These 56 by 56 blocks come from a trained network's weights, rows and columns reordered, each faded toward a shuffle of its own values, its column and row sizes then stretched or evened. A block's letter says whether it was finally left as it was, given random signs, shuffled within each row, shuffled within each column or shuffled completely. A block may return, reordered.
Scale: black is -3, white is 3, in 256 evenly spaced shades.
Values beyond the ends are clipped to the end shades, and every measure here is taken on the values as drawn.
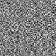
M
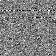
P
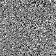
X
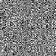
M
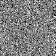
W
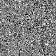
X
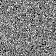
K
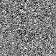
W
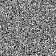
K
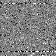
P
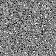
K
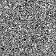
X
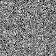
W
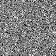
P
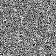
W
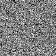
X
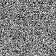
P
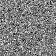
K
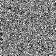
W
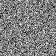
K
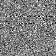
P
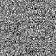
M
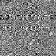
M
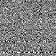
M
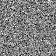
K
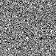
X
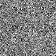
X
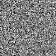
X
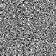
M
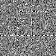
X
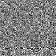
M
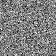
K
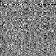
M
